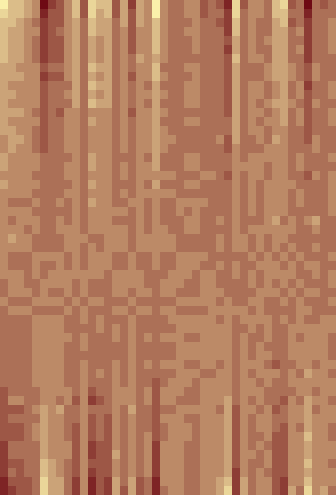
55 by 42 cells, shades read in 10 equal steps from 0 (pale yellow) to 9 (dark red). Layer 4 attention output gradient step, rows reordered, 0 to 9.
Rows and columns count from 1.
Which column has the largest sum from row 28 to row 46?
20
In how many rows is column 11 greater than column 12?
30
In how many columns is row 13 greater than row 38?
19
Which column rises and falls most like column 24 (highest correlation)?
5
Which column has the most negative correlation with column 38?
35
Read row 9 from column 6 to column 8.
7 6 6
